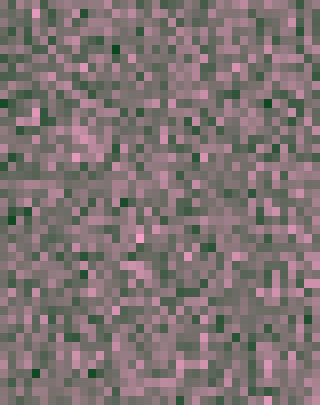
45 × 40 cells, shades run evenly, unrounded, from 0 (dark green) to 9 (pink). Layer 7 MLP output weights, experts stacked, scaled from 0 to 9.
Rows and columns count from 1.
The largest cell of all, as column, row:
18, 27
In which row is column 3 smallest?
15
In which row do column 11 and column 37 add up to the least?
14
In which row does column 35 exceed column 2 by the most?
24
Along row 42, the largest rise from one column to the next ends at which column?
6
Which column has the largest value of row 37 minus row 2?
11
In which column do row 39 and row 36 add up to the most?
26
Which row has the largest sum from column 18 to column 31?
41
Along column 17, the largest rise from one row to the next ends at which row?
30
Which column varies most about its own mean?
34
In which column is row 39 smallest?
32
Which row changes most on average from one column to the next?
36
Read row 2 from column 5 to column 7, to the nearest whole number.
8 4 2
